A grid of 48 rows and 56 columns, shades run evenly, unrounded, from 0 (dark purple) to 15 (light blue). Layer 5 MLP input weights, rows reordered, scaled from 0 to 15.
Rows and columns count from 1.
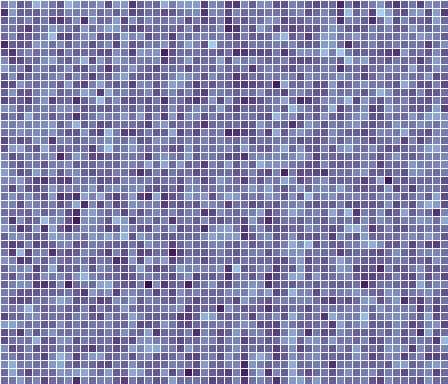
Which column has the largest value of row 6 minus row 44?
27
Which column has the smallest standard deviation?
40
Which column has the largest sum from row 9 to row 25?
55
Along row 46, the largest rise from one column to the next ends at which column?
32
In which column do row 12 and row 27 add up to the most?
48
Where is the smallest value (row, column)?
36, 19
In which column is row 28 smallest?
10
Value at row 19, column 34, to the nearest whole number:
6
